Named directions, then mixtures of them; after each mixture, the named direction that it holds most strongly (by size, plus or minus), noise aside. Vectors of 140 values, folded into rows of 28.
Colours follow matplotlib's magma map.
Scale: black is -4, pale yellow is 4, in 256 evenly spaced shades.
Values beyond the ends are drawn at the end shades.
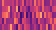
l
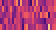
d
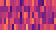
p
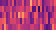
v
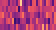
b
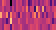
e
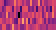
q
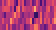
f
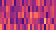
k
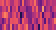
l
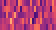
f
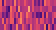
l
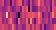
q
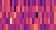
f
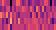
e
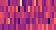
b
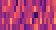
f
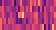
v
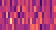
f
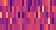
e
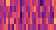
p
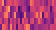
l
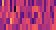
f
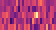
f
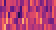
q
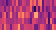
v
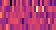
e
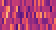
l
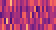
e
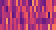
d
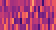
p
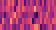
f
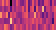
e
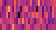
q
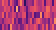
b
